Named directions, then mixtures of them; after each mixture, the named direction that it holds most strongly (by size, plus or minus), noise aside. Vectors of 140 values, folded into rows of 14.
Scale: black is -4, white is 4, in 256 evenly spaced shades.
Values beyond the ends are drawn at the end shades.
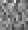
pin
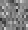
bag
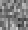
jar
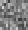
jar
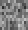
jar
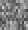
bag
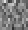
pin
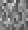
pin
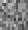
pin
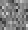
bag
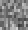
jar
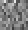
pin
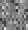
bag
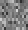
bag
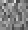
pin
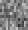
jar
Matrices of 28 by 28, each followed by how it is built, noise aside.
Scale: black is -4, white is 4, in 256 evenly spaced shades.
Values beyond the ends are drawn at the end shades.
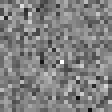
block diagonal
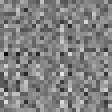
low rank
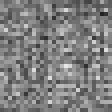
blocks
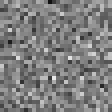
noise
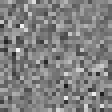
block diagonal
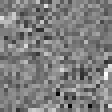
block diagonal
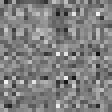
low rank
